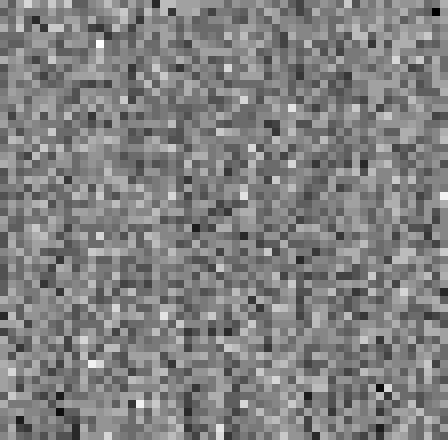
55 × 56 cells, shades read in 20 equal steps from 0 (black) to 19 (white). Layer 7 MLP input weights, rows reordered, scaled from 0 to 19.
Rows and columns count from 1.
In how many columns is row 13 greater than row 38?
22
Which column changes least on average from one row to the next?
36
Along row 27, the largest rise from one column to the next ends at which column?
30
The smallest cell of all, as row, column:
2, 55
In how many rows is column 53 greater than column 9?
27
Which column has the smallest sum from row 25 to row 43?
38
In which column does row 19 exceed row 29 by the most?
25
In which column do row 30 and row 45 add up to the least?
16
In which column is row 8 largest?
50
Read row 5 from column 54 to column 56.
15 9 11
